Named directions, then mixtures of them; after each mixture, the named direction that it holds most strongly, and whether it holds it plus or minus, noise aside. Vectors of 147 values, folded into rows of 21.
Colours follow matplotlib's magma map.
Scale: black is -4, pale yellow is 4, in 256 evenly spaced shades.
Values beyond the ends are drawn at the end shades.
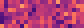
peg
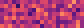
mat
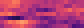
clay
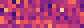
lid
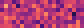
mat, plus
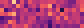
lid, minus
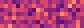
mat, plus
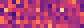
lid, plus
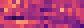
clay, plus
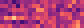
mat, plus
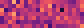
lid, minus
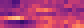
clay, minus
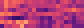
clay, plus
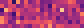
lid, plus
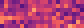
peg, minus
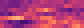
clay, minus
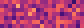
mat, minus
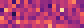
lid, plus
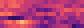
clay, plus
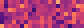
peg, plus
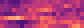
clay, minus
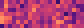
peg, minus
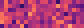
peg, minus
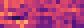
clay, plus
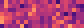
peg, minus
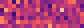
lid, plus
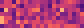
lid, plus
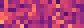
peg, minus
